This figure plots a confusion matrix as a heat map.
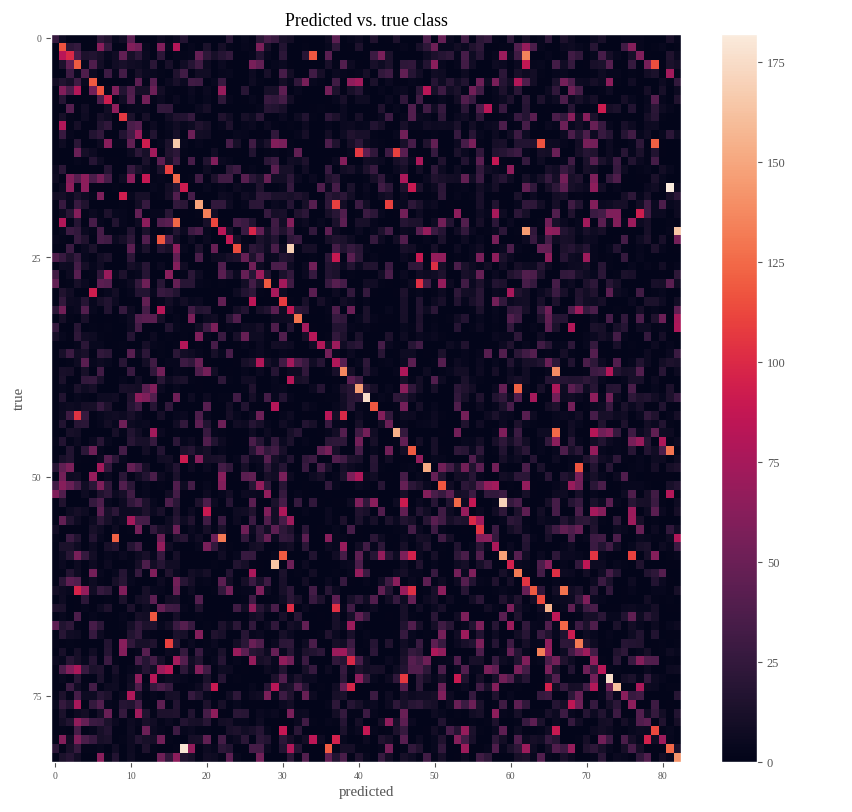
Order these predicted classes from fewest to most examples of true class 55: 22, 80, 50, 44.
80, 44, 22, 50
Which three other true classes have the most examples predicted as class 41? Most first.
79, 45, 13
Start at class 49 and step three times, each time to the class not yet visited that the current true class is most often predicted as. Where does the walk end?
60
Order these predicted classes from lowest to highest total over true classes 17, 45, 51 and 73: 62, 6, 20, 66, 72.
20, 6, 72, 62, 66
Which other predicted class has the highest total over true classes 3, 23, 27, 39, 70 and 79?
50
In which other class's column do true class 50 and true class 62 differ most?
40
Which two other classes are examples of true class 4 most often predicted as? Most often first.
81, 46
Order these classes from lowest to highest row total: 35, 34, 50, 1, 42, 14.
34, 35, 42, 14, 50, 1
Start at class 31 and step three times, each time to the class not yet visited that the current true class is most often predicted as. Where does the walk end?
38
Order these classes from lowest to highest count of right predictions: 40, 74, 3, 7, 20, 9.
7, 9, 3, 20, 40, 74
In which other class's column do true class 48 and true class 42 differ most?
17
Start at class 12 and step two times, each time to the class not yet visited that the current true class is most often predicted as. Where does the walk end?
46
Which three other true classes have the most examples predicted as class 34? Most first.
2, 80, 26
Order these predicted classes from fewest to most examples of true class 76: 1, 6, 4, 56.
4, 56, 1, 6
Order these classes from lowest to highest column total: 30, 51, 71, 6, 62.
6, 51, 30, 62, 71
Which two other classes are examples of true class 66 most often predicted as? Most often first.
13, 54
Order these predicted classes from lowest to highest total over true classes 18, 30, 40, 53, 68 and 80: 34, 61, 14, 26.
14, 34, 26, 61
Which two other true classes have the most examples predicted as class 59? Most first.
53, 2
